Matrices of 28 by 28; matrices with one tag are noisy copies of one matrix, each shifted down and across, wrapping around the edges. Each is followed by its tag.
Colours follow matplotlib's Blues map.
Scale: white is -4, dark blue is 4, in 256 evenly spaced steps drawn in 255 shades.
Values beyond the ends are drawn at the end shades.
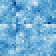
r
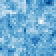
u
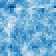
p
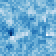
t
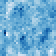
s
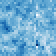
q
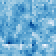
r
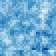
p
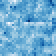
r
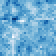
p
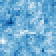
u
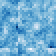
r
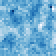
s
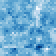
p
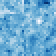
u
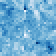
q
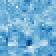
t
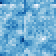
r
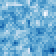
u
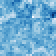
t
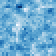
p
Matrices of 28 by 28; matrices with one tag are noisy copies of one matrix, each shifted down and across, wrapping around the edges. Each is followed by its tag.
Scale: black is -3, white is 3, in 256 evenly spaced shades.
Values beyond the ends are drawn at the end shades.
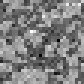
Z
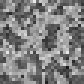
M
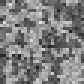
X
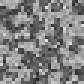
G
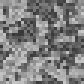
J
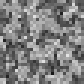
G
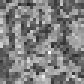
X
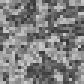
J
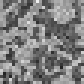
X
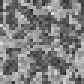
M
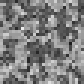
M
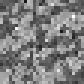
Z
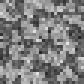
G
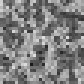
M
